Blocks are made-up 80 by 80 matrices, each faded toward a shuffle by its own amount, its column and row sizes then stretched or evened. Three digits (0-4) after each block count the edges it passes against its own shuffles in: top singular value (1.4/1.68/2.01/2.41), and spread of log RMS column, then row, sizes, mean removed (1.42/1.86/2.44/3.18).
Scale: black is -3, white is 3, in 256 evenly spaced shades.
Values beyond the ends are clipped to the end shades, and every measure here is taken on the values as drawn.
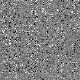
0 3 1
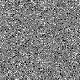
2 0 1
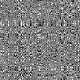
4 3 1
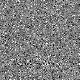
1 1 1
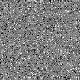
3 0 0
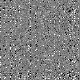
1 3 1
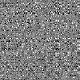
3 1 3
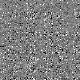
0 3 3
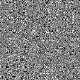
1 2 3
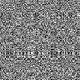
4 0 2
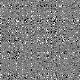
2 3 3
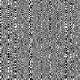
4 4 0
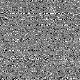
1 0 4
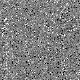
0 2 0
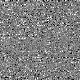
1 0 3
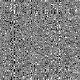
3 3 0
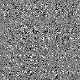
0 2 3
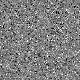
1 1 0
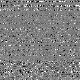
1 0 4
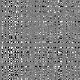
4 4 4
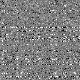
2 1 4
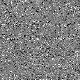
2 0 2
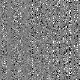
1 4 0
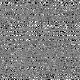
1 1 4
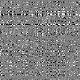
4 2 4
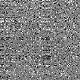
3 1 2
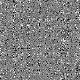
0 3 2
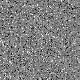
1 0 0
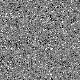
0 1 1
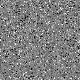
0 0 0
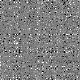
1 2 3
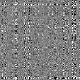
4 4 3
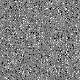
0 2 0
